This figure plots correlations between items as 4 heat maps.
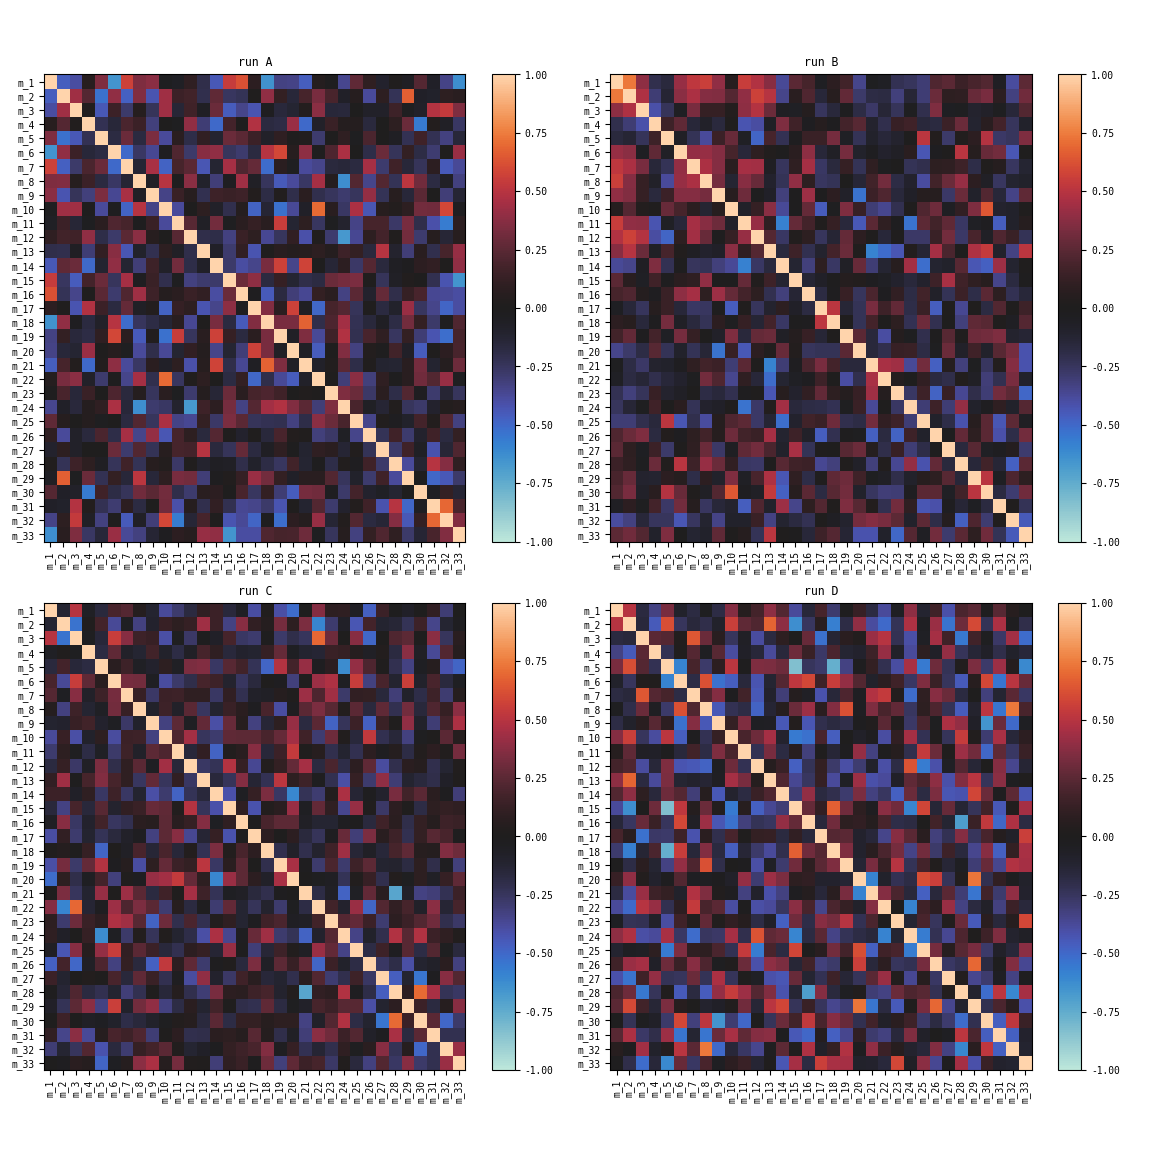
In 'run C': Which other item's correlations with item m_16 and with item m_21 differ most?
m_28
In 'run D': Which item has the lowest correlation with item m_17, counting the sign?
m_3
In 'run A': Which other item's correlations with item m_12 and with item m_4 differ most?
m_24
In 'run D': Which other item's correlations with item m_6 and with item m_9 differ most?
m_30
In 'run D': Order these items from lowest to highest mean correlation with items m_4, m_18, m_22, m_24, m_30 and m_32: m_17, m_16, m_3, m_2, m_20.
m_2, m_20, m_17, m_3, m_16
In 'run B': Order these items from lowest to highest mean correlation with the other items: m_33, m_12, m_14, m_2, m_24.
m_14, m_24, m_33, m_12, m_2
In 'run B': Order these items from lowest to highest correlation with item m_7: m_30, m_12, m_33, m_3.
m_33, m_30, m_3, m_12
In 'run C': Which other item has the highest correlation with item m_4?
m_29
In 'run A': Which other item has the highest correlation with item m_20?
m_17
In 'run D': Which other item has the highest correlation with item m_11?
m_25
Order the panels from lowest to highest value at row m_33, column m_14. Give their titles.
run D, run C, run B, run A
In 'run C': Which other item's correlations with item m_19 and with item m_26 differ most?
m_13
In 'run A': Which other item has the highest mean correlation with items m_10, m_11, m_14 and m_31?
m_3
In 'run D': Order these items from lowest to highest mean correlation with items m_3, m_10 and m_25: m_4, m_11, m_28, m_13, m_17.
m_17, m_4, m_28, m_13, m_11
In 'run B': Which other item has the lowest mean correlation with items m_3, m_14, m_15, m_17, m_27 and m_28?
m_25
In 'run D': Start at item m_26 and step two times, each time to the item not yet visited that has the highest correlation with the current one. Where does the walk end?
m_20
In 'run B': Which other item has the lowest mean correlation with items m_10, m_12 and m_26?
m_17
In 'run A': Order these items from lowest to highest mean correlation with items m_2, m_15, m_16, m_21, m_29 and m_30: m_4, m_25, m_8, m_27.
m_4, m_27, m_25, m_8
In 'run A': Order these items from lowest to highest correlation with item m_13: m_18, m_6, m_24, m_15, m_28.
m_15, m_28, m_18, m_24, m_6
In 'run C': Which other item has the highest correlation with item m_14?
m_24
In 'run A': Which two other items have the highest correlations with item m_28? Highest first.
m_31, m_32
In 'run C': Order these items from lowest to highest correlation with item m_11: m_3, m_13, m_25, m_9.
m_25, m_3, m_13, m_9
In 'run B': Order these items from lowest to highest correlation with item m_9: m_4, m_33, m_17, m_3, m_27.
m_27, m_4, m_17, m_3, m_33
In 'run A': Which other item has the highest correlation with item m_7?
m_1
